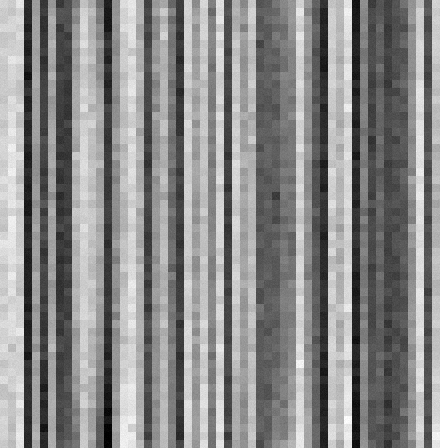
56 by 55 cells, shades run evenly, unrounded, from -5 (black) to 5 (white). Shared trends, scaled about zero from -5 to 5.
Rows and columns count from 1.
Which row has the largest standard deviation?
55
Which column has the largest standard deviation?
13
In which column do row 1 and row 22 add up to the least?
45
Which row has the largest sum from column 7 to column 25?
41
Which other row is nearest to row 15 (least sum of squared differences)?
36
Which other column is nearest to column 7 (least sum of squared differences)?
5
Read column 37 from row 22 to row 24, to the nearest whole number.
0 -1 0
